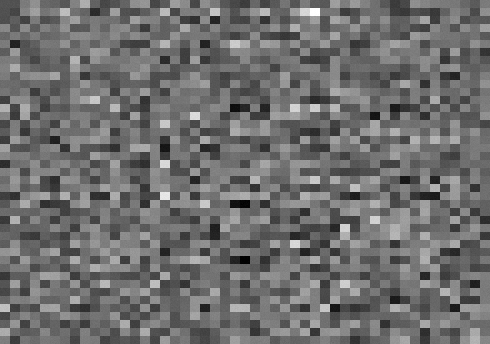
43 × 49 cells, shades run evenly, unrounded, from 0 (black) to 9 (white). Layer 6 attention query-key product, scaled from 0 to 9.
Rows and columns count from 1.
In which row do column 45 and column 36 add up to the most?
37
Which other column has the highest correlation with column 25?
24
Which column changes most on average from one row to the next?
31
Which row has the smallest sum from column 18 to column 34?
30
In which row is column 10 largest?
13
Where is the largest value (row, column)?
2, 32
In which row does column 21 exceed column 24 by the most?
26
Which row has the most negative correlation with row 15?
28
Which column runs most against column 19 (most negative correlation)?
11
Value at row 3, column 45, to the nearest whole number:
4
